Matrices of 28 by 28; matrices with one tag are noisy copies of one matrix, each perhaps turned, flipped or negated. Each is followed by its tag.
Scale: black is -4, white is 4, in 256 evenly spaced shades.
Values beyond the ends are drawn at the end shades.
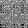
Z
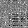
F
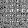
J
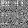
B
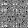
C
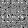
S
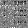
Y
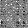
C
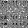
C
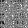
Z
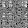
C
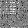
F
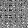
J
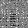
F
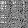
B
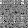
Z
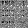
Y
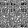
C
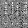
Y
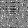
F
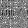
F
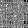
Z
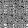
Z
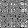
C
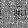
F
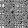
Z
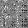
B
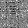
F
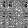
C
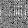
F
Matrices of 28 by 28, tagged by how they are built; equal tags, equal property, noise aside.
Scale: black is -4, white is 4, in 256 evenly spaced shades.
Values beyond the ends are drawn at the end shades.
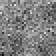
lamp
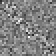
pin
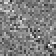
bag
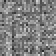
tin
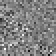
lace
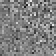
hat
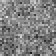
lamp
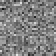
tin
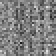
tin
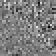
hat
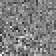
lace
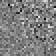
hat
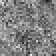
lamp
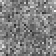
lamp
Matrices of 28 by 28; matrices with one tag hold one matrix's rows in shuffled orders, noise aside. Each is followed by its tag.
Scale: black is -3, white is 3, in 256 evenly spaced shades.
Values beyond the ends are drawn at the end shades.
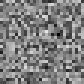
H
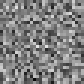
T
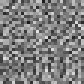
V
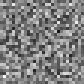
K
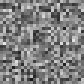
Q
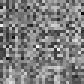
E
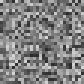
H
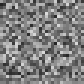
K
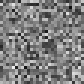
H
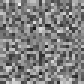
K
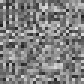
E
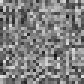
E
